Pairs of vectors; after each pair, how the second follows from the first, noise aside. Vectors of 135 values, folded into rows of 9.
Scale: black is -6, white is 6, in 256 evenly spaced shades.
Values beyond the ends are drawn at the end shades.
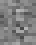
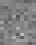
wrapped around, negated, partly zeroed.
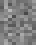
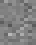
partly zeroed.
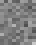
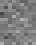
reversed, partly zeroed.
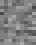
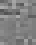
reversed, partly zeroed.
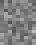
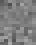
wrapped around, partly zeroed.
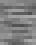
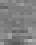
partly zeroed.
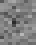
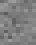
shrunk.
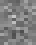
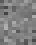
wrapped around, negated, partly zeroed.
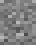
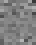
wrapped around, negated, partly zeroed.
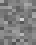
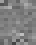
partly zeroed.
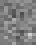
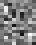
scaled up.
